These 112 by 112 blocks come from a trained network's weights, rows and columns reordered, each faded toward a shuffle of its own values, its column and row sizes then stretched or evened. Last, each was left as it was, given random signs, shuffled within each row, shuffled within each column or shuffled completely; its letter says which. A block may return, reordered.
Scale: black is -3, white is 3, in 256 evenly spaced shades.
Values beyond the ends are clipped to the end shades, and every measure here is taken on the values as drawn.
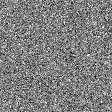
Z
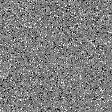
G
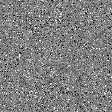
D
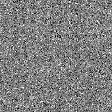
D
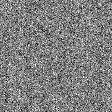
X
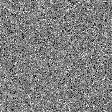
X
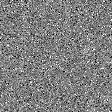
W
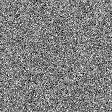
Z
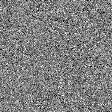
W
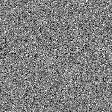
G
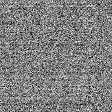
D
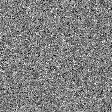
W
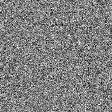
G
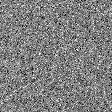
Z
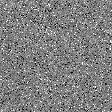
X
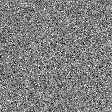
W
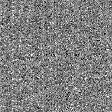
D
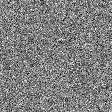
Z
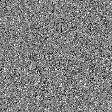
G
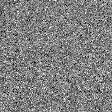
G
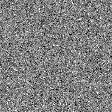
G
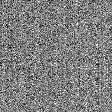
D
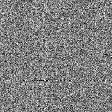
D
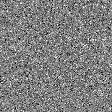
Z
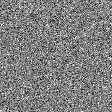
X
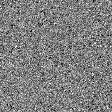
G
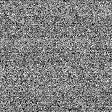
W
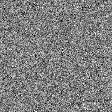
G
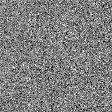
G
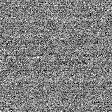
W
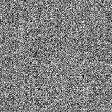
D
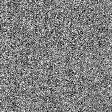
X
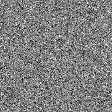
X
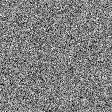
Z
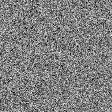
X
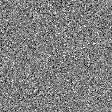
X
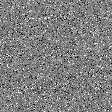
W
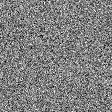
Z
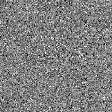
D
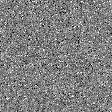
W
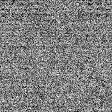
D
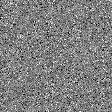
X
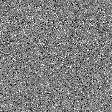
W
